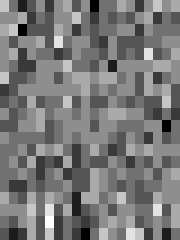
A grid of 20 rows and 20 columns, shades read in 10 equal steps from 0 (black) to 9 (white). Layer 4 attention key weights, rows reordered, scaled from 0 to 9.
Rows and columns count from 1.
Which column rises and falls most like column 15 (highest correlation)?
12
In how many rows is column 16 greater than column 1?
5
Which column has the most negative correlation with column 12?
2
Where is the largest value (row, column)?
19, 6
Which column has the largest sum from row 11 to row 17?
11
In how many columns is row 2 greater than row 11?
8
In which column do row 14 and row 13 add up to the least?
9
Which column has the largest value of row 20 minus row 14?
15
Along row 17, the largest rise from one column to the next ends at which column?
10
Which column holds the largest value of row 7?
1
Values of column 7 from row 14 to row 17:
2 5 4 5
